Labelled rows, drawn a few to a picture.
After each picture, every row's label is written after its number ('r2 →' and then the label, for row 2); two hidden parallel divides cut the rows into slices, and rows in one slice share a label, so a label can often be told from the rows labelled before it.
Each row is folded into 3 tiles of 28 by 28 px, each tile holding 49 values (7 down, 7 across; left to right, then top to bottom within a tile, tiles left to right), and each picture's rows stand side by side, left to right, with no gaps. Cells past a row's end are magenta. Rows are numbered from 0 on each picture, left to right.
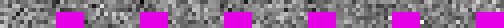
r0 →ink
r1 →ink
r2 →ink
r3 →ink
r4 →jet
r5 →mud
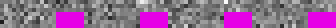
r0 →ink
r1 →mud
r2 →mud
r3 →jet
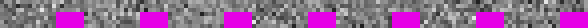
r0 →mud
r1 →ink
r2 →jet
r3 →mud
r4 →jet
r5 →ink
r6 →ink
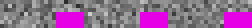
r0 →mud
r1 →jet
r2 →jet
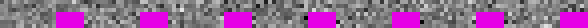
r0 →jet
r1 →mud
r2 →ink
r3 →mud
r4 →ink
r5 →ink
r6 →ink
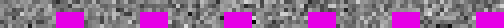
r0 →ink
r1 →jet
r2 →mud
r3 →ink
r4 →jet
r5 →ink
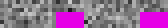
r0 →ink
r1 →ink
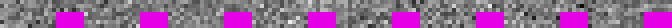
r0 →ink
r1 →jet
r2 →jet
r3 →mud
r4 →jet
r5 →mud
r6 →mud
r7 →jet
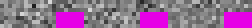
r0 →ink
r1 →ink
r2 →jet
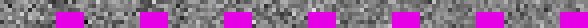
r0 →ink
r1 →ink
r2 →jet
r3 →mud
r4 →jet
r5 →jet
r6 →jet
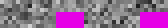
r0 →mud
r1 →ink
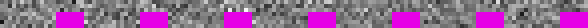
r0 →ink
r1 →mud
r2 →mud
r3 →mud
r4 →jet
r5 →jet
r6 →ink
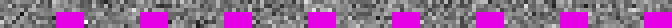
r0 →mud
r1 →mud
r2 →ink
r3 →mud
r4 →mud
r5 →mud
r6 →mud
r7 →mud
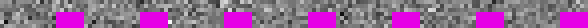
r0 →mud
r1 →ink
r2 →mud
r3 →jet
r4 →mud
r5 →ink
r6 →jet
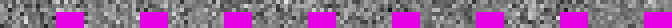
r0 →mud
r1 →ink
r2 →ink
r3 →mud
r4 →ink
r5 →jet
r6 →ink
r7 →jet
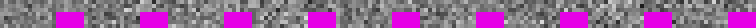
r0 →jet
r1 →mud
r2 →jet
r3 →ink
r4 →jet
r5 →jet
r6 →mud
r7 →ink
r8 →ink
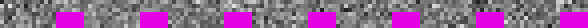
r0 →mud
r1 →jet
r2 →mud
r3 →ink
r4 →mud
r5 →ink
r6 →mud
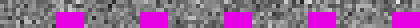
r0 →mud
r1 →jet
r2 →jet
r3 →mud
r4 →jet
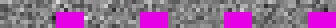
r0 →mud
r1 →jet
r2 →jet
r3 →jet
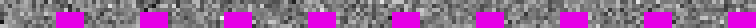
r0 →ink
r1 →ink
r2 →ink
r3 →mud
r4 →mud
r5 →jet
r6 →jet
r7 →ink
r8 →ink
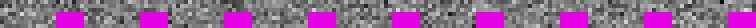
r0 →ink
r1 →jet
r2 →ink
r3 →jet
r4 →mud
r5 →mud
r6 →jet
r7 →mud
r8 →mud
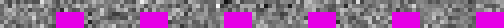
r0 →ink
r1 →mud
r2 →ink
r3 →mud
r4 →ink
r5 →jet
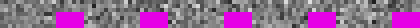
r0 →jet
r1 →ink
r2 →ink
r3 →mud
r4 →ink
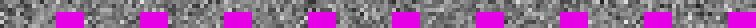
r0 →mud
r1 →mud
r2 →mud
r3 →ink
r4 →ink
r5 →jet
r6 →ink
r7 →mud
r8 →mud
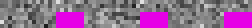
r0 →mud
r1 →mud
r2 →jet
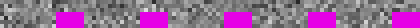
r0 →ink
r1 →mud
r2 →jet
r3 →jet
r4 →jet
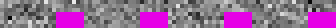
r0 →mud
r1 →jet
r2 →mud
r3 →ink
